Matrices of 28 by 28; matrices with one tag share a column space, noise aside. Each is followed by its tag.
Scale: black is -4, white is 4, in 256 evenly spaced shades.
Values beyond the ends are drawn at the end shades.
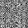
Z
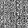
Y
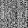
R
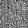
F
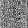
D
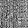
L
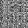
Y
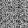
Y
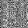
R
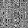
R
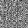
F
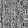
D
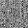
R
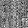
L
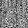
R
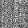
Z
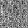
D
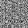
Y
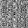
D
